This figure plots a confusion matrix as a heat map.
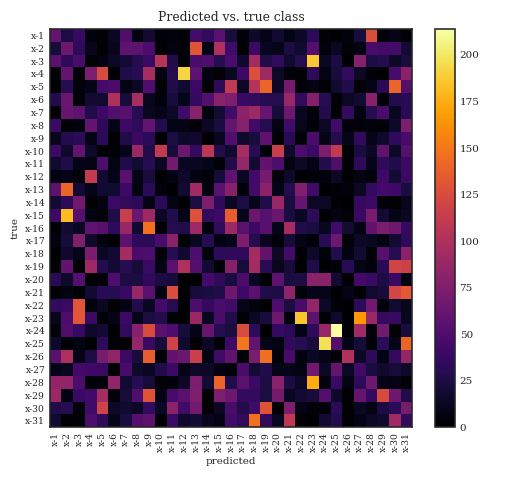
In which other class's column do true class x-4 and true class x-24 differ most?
x-25
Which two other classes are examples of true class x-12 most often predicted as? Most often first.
x-4, x-19
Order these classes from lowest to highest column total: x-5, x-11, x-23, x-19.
x-5, x-11, x-23, x-19
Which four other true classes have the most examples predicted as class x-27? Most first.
x-23, x-24, x-3, x-29
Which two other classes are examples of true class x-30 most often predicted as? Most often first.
x-19, x-5
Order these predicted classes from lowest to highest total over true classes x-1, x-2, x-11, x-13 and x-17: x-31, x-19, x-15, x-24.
x-24, x-31, x-19, x-15
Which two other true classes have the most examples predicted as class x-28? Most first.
x-1, x-23
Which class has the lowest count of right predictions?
x-12
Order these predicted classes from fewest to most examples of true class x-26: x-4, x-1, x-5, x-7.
x-4, x-7, x-1, x-5
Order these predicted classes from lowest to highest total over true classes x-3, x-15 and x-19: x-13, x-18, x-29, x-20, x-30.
x-29, x-20, x-30, x-13, x-18
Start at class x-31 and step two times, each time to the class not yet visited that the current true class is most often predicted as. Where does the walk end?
x-7
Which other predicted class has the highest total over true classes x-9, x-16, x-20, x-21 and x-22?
x-30
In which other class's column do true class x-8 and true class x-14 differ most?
x-20
